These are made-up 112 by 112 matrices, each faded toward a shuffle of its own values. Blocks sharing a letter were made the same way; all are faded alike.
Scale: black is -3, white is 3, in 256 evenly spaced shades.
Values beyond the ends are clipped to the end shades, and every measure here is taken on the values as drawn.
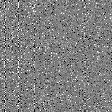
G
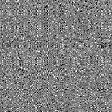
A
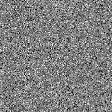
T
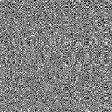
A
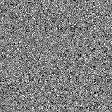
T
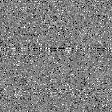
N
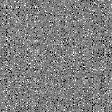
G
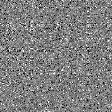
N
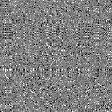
A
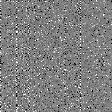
G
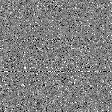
N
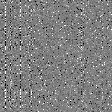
G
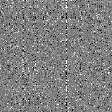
G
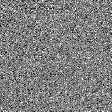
T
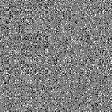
A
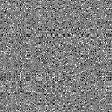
A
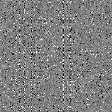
G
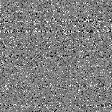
N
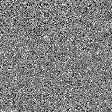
T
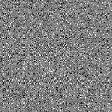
A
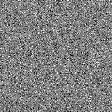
T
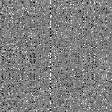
G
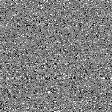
N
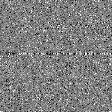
N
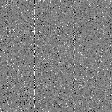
G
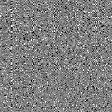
A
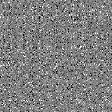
G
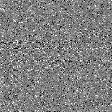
N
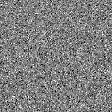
T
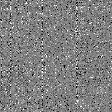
G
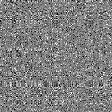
A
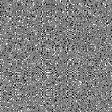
A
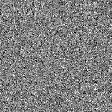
T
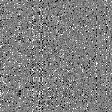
G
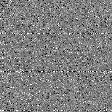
N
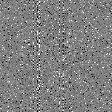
G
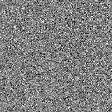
T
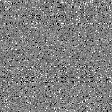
N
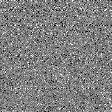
N
